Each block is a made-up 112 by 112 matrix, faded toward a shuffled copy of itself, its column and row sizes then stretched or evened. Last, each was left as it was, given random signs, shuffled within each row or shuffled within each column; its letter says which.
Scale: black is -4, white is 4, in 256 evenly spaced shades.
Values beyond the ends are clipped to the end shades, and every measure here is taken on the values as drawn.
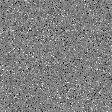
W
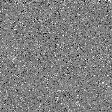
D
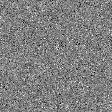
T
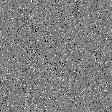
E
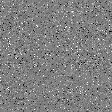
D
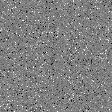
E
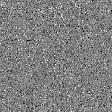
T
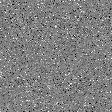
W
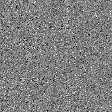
T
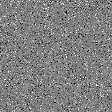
D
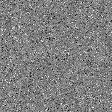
E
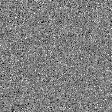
D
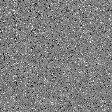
E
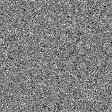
E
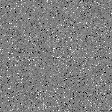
D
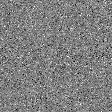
W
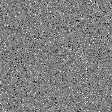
E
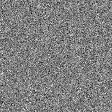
E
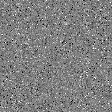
T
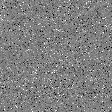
W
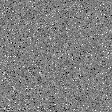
D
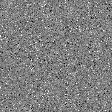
E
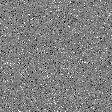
W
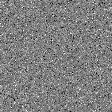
E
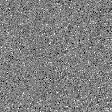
T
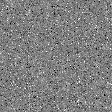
E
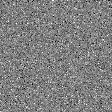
W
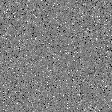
E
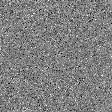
W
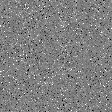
E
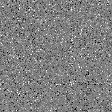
T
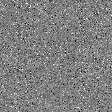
E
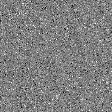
T
